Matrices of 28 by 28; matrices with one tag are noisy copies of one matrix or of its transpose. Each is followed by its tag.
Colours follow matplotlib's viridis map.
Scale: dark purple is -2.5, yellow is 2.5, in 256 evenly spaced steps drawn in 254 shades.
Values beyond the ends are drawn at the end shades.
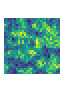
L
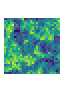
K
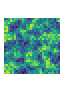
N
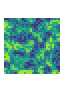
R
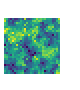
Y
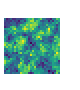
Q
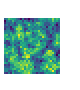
L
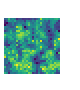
L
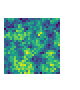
L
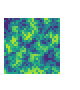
Q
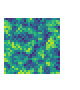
R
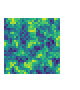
R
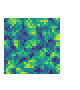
R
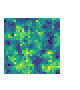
L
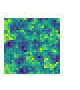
N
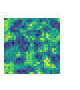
N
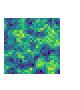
L
